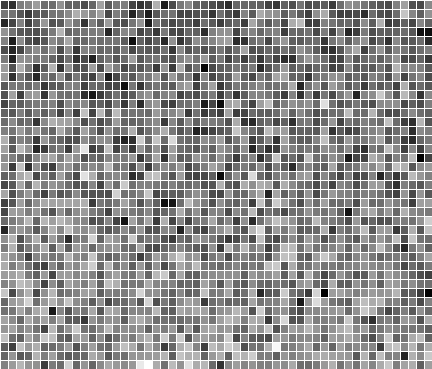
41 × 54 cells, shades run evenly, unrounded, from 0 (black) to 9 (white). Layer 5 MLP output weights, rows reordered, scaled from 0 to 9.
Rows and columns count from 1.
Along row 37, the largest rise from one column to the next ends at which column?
7
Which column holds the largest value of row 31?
21
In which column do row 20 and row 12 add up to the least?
28
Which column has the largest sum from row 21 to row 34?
3
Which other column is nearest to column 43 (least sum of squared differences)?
27
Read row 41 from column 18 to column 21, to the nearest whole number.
8 9 6 4
